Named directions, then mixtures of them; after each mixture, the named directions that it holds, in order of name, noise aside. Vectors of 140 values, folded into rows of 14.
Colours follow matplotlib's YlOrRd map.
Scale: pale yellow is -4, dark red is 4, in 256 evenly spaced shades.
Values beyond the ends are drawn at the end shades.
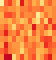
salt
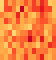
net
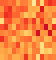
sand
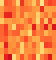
salt, sand.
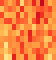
net, salt.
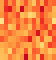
net, sand.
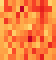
net.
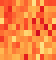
sand.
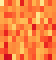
salt.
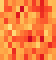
net.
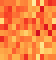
sand.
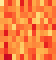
salt.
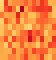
net.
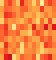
salt, sand.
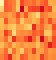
net, salt.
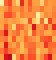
salt.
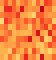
net, sand.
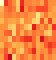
net, salt.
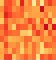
salt, sand.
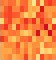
sand.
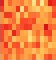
net, sand.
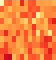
salt, sand.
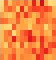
net, sand.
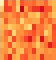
net, salt.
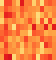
salt, sand.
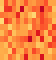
net, sand.
